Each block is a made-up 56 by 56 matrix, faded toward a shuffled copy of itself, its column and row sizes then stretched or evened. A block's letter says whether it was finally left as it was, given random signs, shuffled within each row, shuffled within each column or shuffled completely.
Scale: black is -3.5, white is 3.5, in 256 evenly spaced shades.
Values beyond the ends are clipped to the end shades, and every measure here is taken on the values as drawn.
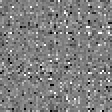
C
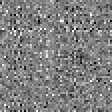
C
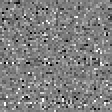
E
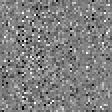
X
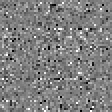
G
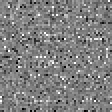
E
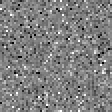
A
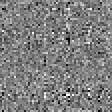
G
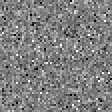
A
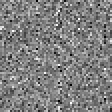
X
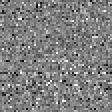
E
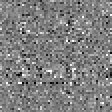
C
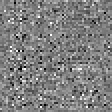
C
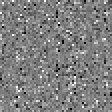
X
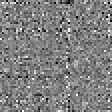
G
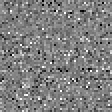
E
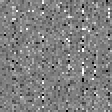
X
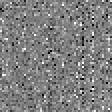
X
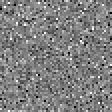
A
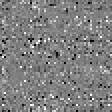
C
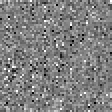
X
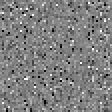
X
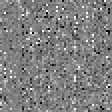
X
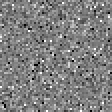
A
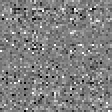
G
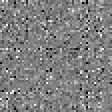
C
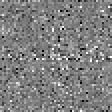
G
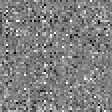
G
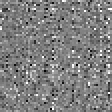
C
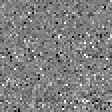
E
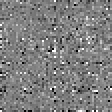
G
